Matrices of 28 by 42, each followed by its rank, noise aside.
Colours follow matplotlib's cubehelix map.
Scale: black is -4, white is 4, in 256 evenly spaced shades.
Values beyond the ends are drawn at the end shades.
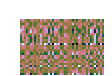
two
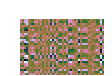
two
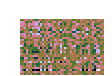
four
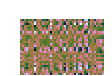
three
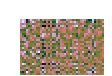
three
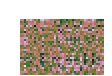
four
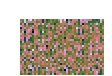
six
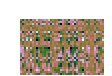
three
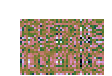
three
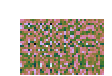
four
